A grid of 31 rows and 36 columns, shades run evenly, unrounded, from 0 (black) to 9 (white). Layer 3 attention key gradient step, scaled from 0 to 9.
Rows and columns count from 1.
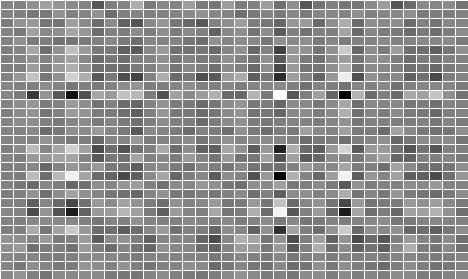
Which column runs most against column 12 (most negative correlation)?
1
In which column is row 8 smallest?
22
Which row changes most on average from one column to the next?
11
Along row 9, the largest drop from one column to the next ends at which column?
28
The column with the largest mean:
27
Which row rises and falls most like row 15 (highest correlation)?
19
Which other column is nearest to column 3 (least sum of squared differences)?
13
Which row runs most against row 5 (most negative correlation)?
4
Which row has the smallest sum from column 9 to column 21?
9
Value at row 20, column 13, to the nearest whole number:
6
